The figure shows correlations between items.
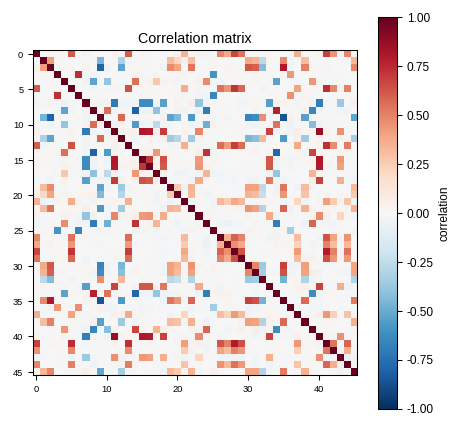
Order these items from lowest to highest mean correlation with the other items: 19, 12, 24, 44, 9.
9, 12, 24, 19, 44
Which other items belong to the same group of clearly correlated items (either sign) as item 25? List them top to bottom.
3, 6, 36
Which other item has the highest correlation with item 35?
2
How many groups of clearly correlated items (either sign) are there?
5
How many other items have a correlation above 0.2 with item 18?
7
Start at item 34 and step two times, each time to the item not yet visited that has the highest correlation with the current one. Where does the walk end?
10
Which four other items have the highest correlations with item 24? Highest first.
14, 39, 4, 17
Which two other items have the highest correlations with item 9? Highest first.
12, 32
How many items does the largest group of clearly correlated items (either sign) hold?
13
